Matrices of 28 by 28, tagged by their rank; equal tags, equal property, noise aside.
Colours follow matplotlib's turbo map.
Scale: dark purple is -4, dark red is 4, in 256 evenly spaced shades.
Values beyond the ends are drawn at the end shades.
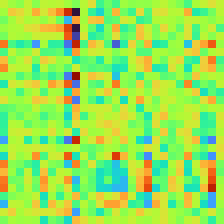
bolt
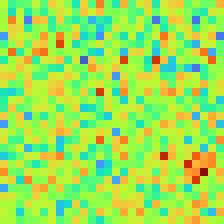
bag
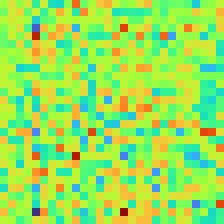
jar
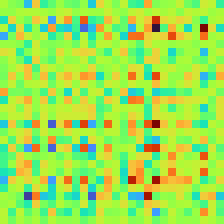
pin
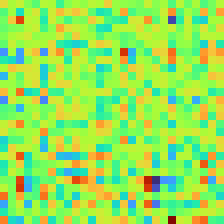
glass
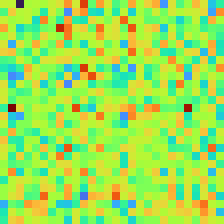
jar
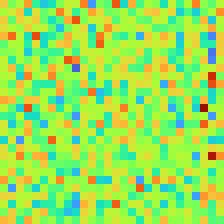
bag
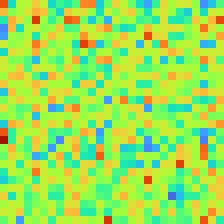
jar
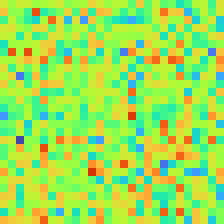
bag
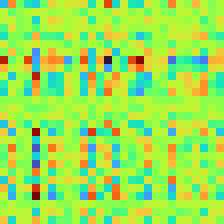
bolt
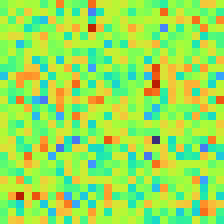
jar
